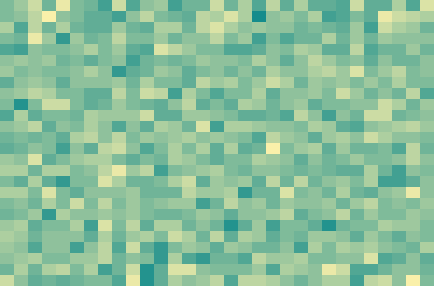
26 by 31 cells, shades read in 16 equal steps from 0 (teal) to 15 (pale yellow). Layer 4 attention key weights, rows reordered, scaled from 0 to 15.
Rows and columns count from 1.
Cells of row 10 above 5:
25
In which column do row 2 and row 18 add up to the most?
4
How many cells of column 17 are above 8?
8
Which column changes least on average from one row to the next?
31
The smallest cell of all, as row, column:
2, 19
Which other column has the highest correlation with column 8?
27
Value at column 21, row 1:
5
